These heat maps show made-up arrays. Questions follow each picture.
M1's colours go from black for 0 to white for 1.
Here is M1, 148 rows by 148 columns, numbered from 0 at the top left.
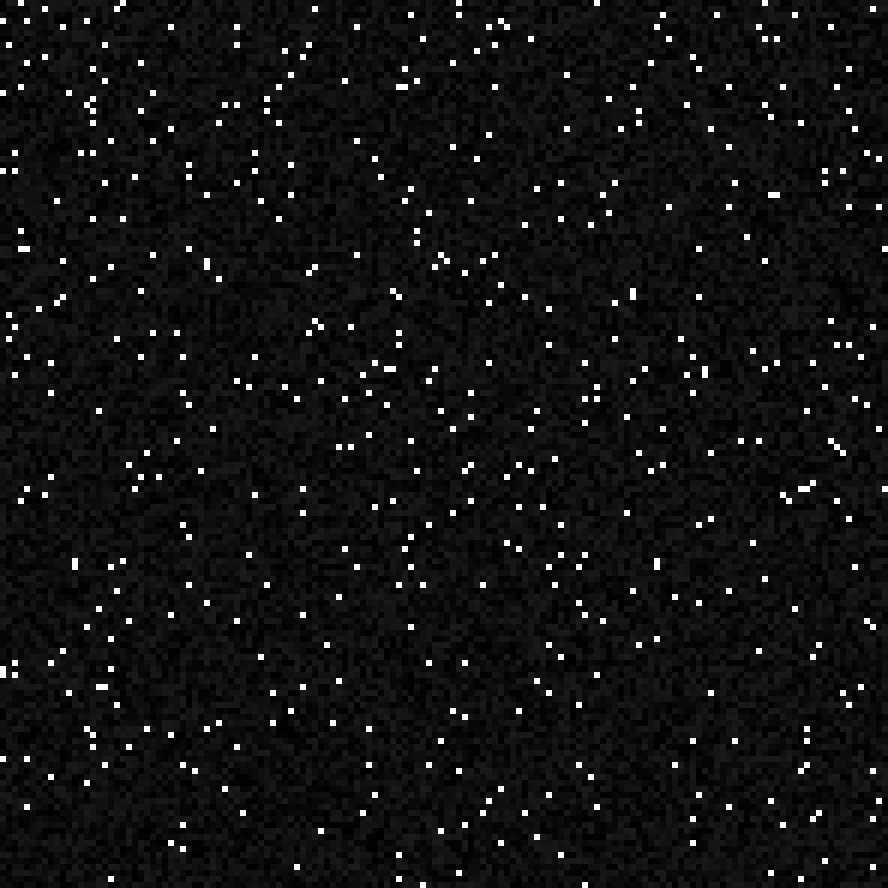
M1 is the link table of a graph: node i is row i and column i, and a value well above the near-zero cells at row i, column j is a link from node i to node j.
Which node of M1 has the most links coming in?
node 15
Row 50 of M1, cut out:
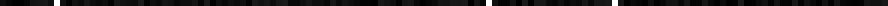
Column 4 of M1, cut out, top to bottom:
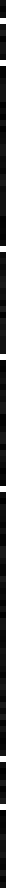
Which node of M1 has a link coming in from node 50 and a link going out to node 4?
node 81
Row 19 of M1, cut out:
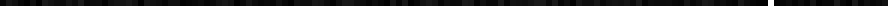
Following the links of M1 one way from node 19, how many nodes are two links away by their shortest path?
4
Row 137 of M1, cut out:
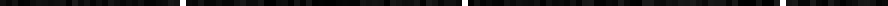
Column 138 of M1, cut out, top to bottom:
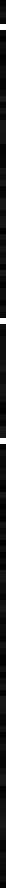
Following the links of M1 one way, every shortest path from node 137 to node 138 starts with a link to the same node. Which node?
node 130
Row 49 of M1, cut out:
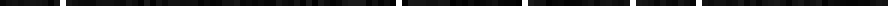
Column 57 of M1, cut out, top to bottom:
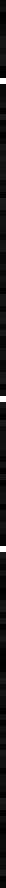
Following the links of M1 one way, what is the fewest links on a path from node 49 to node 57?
2
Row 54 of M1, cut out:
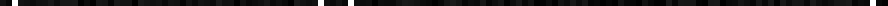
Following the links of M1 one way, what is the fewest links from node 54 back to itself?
7
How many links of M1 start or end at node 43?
7
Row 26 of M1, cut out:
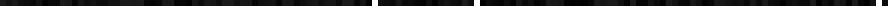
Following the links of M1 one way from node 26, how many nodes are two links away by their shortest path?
10
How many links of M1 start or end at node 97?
12
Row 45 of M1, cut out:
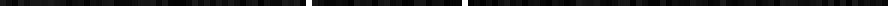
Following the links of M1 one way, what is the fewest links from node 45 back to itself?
6
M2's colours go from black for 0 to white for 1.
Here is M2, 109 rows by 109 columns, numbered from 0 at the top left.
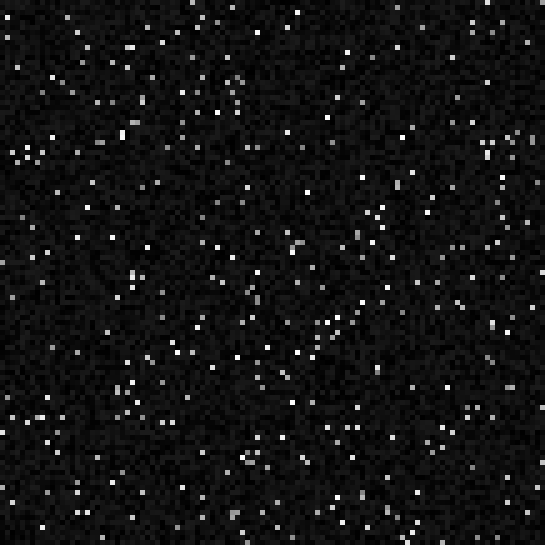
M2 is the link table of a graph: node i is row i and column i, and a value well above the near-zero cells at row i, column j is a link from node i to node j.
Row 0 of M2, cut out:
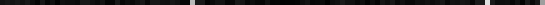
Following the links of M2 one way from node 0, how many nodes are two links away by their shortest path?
7
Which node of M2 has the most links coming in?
node 51
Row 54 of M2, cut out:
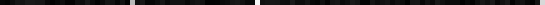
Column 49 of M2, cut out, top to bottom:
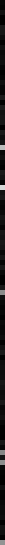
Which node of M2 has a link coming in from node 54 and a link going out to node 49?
node 108
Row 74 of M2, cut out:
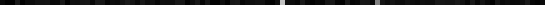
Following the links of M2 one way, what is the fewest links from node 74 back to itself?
5
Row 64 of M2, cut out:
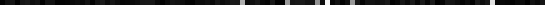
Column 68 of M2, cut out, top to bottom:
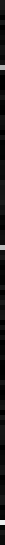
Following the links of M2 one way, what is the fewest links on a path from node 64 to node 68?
5
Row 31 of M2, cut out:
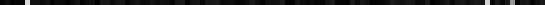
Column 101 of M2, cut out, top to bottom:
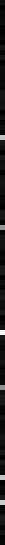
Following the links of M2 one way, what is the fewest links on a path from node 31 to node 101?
3
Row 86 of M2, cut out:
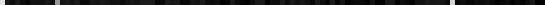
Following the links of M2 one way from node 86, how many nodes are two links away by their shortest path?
8
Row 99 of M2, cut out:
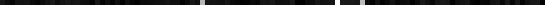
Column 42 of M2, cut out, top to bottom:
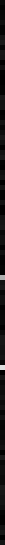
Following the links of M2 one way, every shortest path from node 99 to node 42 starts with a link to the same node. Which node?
node 40
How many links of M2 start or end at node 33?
1
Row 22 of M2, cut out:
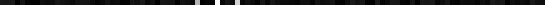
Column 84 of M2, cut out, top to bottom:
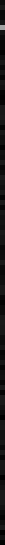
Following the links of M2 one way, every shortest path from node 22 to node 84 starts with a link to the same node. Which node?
node 47
